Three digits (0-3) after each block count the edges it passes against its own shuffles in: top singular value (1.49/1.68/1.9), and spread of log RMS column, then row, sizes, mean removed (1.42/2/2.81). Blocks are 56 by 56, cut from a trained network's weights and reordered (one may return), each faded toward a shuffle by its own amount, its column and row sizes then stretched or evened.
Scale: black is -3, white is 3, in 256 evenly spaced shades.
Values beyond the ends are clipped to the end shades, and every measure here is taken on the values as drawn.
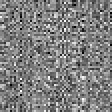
3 2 1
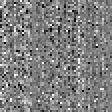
0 3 0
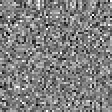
1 0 1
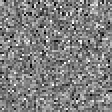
0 0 1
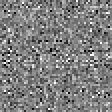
1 1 1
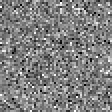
0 0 0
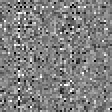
0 2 1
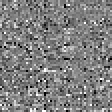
0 2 2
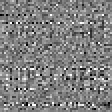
2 1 3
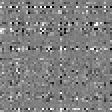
1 2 3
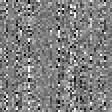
2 3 0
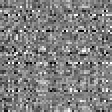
3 1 3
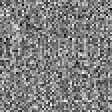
3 0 1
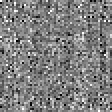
0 1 1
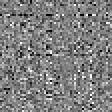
3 2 2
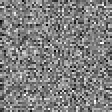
2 0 0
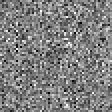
1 1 0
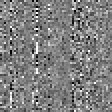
2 3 0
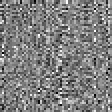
3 2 0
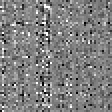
0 3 2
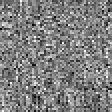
2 1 0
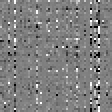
1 3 1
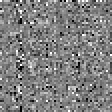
0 2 2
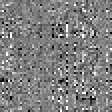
0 3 2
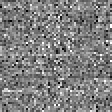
0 1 0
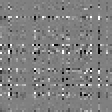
2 3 3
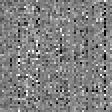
1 3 1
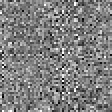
3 2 0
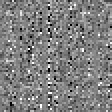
0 3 0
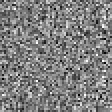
1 1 0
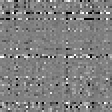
1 1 3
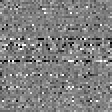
0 0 3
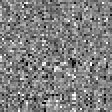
1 1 1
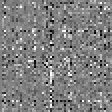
0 3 2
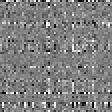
3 2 3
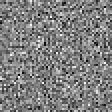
2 1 0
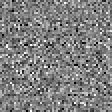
2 0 2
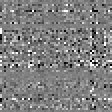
1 2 3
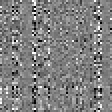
3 3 1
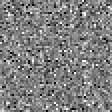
0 0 1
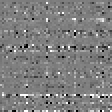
2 1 3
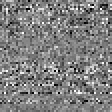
2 0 3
